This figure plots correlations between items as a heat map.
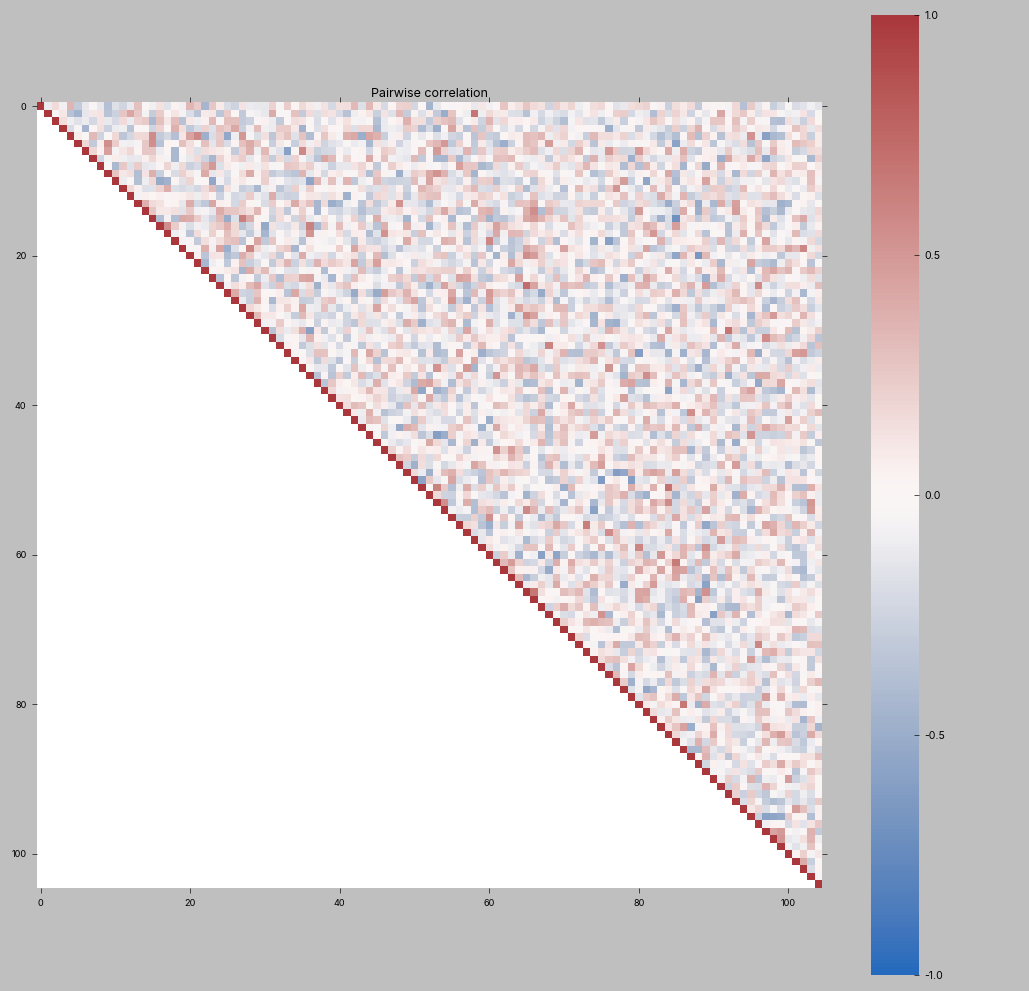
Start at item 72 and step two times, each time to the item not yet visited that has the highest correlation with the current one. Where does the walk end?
24
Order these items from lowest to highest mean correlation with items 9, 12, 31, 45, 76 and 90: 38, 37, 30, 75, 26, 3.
3, 26, 75, 38, 30, 37
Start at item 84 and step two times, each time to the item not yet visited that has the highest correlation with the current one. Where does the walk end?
53
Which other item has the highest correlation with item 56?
73
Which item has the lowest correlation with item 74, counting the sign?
54
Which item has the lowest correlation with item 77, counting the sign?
49
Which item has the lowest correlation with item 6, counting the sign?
33
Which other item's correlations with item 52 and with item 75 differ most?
50
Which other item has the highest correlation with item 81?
36
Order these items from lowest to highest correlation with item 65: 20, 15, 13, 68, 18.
68, 18, 13, 15, 20
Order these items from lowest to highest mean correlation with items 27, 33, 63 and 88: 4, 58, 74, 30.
58, 30, 4, 74
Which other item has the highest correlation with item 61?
85
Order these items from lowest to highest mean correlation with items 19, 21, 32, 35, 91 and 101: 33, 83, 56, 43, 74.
83, 43, 74, 56, 33
